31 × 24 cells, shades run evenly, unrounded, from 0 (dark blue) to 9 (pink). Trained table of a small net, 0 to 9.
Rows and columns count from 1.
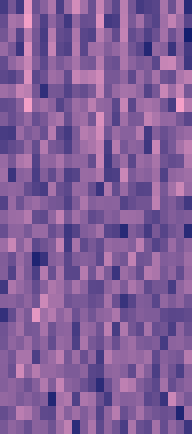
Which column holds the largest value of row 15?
20
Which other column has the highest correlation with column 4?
10
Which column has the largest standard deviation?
13
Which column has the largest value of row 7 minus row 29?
21
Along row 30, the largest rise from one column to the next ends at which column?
24
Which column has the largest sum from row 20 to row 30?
8
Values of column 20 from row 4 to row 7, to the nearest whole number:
5 3 6 4
